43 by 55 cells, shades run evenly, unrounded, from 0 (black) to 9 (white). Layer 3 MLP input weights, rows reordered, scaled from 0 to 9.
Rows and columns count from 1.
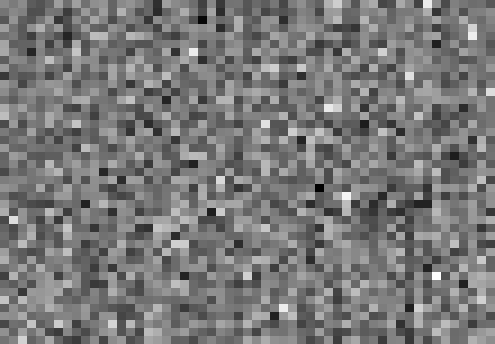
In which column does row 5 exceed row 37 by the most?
53
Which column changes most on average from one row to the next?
49
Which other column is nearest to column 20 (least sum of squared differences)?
34
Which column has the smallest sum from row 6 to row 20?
50
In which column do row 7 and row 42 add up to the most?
22
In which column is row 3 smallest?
23
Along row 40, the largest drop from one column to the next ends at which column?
31
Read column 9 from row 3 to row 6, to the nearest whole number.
5 4 3 6
